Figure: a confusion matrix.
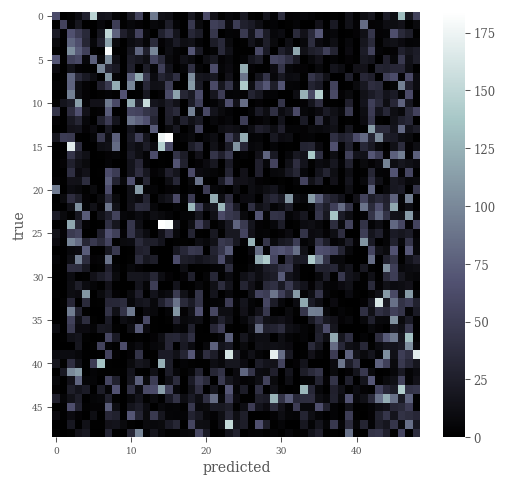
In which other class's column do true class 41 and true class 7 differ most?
11
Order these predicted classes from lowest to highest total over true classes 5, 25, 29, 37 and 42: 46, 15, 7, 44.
15, 46, 44, 7
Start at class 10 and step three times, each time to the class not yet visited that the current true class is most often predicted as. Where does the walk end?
18
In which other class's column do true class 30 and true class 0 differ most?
5
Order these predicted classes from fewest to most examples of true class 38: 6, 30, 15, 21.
30, 15, 6, 21
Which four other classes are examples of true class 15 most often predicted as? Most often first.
2, 14, 24, 8
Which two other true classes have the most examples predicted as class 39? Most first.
48, 44
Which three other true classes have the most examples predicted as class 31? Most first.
21, 44, 27
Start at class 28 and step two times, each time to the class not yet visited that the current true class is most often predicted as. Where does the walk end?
16
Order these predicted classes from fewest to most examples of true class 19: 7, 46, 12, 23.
46, 12, 23, 7
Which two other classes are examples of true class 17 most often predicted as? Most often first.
44, 16
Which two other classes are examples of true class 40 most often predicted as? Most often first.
6, 14
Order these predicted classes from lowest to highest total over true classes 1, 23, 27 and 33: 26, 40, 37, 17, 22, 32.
40, 26, 17, 32, 22, 37
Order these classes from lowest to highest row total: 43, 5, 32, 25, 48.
48, 25, 5, 32, 43
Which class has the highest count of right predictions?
14
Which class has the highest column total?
7
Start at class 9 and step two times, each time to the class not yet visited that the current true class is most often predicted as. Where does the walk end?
45
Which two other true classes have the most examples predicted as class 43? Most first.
33, 14
